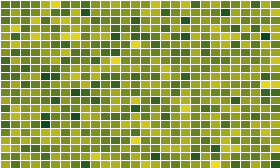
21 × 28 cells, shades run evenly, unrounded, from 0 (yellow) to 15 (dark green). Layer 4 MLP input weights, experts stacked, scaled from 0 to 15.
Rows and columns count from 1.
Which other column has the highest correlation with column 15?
27
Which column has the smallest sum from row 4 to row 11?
28
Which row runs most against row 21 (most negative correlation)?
19
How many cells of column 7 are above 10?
3
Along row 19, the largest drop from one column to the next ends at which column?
23
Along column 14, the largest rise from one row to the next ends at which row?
14
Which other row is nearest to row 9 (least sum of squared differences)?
16
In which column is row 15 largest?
8
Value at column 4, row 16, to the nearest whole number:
10
